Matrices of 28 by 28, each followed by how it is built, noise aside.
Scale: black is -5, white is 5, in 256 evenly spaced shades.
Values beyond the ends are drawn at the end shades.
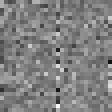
uneven columns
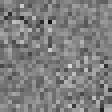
block diagonal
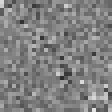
block diagonal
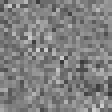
block diagonal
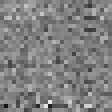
low rank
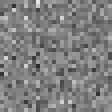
uneven columns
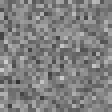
noise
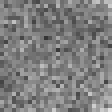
smooth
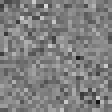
block diagonal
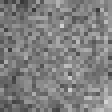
smooth
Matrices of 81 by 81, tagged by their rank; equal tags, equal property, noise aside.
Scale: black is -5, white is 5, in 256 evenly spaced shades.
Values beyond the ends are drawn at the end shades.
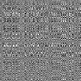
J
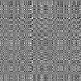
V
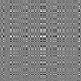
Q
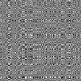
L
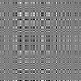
Q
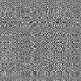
J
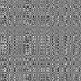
L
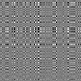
Q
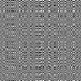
V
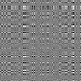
Q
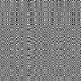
V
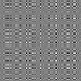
Q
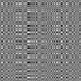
Q
